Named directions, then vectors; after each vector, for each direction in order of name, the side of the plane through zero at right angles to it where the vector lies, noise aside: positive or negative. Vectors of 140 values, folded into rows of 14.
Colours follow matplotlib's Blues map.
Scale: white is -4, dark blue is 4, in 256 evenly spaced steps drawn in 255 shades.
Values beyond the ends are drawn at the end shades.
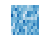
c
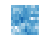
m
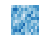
positive, negative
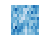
positive, negative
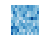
negative, negative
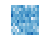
positive, positive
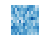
negative, negative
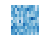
negative, negative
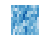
negative, positive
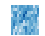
negative, positive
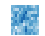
negative, positive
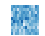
negative, positive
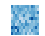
negative, negative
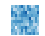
negative, positive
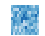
negative, positive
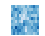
positive, negative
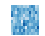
positive, negative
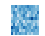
negative, negative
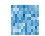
negative, positive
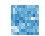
positive, positive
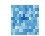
negative, positive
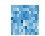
negative, positive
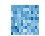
negative, negative
